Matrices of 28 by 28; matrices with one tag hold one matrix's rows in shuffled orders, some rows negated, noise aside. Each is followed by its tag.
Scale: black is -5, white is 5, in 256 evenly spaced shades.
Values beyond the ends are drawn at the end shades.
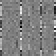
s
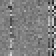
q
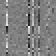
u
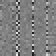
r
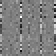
s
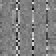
r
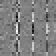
r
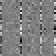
s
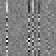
u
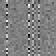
u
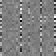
s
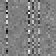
u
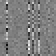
u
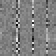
r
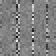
r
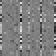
s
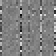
s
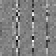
r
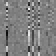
u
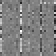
s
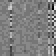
q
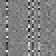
u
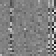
q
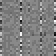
s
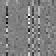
u
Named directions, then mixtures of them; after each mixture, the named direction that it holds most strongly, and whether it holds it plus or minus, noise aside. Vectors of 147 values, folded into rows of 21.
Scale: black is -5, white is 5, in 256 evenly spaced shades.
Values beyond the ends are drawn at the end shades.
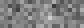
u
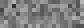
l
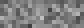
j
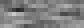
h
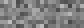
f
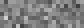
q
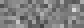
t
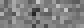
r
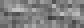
h, minus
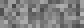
l, plus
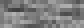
h, plus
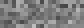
f, minus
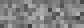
j, plus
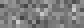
t, plus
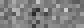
r, plus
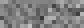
j, minus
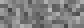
j, minus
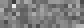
l, minus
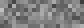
l, minus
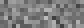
q, plus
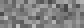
q, plus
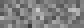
j, plus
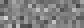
q, plus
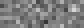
t, plus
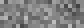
q, plus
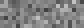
q, minus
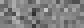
r, plus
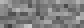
j, minus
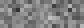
u, plus
